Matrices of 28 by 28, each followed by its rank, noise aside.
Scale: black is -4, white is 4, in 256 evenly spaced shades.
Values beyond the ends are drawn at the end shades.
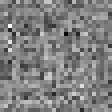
six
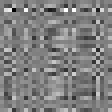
two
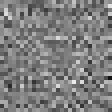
six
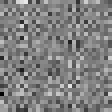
four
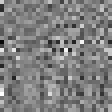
four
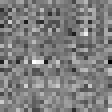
four
